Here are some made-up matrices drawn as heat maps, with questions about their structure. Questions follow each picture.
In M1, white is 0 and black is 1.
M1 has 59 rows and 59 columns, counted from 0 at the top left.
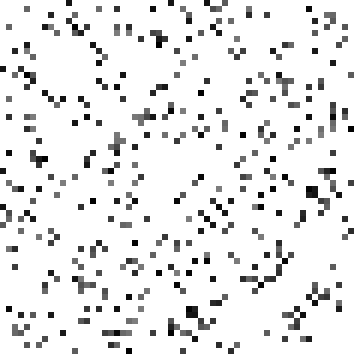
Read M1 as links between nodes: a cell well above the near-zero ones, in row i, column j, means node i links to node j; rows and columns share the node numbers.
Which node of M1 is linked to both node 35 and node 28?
node 53
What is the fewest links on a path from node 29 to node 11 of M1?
4
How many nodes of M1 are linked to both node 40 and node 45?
7
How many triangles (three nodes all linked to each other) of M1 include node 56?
2
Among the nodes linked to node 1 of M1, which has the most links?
node 19
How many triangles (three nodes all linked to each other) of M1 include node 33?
5
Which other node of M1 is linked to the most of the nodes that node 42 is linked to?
node 13
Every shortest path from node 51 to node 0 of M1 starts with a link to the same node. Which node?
node 49
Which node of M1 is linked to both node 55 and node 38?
node 3
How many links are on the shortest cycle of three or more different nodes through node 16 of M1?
3
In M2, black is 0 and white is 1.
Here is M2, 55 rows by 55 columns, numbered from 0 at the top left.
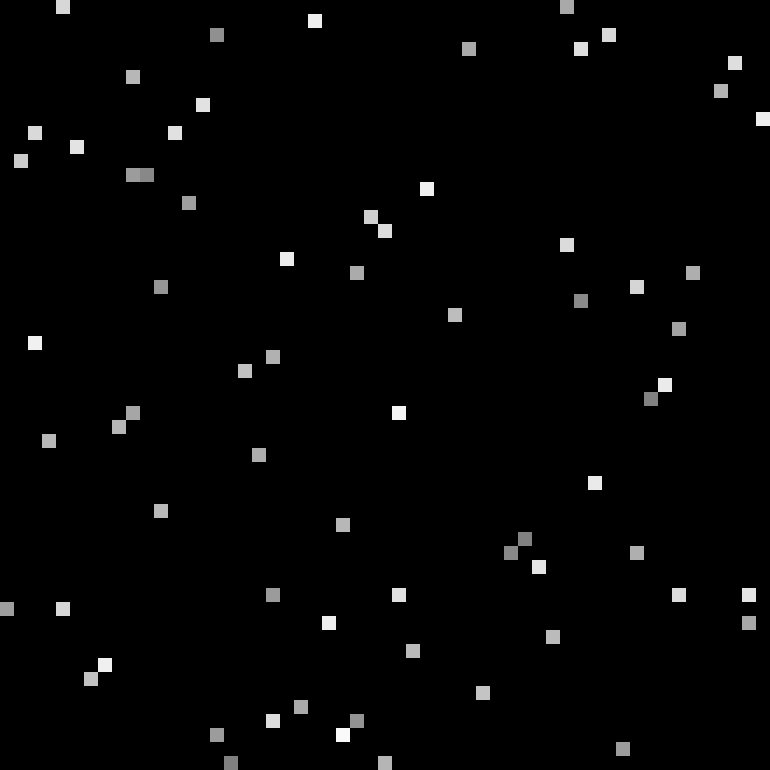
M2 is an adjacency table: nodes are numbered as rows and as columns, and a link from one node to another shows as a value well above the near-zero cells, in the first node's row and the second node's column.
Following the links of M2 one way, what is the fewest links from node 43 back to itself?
5
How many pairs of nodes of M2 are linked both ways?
4
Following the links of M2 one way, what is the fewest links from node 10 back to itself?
4
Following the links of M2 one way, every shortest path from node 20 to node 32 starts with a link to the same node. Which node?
node 11
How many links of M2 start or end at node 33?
1
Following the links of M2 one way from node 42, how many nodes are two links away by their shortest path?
5
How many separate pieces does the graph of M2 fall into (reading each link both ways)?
5
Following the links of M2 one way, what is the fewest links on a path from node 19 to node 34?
2
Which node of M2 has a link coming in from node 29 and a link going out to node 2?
node 9
